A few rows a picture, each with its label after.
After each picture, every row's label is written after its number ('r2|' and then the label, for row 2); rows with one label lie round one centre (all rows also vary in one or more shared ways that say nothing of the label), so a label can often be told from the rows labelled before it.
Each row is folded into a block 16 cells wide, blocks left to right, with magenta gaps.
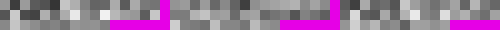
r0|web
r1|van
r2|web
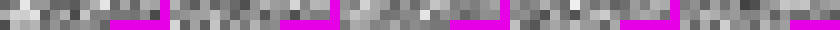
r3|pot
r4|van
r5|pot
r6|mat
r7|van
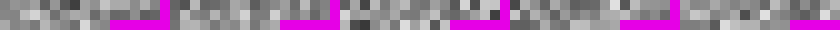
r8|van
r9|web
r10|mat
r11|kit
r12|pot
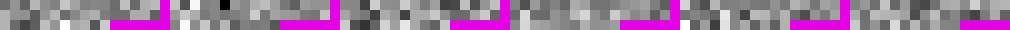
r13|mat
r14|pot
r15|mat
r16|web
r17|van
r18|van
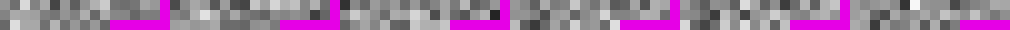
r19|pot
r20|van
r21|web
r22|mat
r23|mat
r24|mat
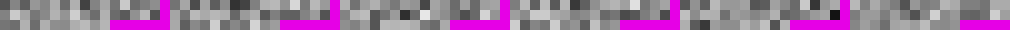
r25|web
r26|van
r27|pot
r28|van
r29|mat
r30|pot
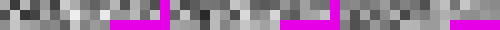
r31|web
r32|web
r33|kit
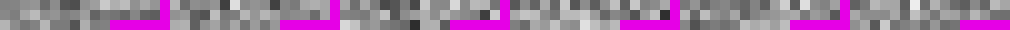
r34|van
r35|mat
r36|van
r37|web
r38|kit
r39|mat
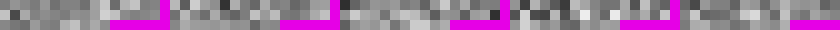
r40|kit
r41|pot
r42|web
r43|web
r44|web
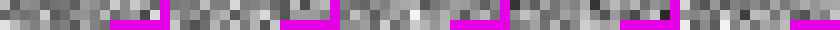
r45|van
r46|mat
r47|web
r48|web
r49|van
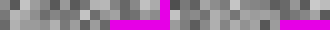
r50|pot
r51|mat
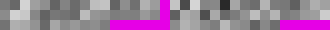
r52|pot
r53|pot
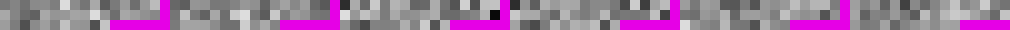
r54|mat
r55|web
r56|mat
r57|mat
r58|van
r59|kit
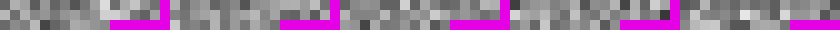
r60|kit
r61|van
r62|mat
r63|mat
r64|web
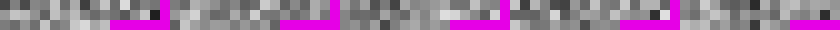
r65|web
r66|pot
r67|kit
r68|van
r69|van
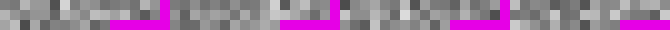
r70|mat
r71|kit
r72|mat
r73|van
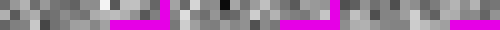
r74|kit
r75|pot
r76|web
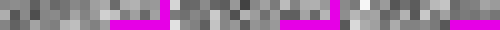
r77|kit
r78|van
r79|pot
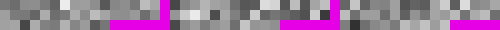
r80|mat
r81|pot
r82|kit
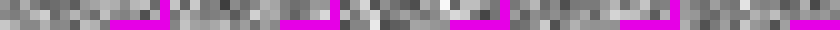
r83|van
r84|pot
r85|kit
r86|kit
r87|mat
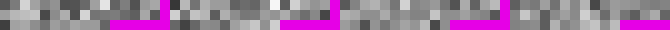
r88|pot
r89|kit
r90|mat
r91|web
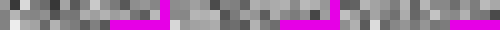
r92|pot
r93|van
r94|mat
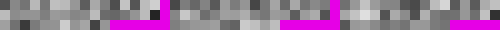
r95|mat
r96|web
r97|pot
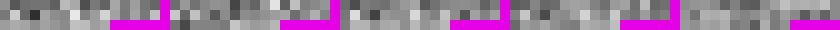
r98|web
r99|kit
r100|web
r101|web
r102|van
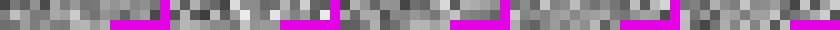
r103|web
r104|web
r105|kit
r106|mat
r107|mat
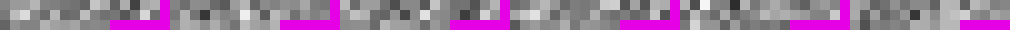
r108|pot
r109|web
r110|pot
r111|pot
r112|pot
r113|kit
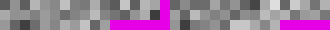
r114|mat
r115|kit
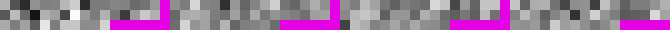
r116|web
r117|pot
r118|pot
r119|pot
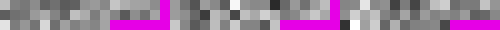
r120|van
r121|mat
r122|pot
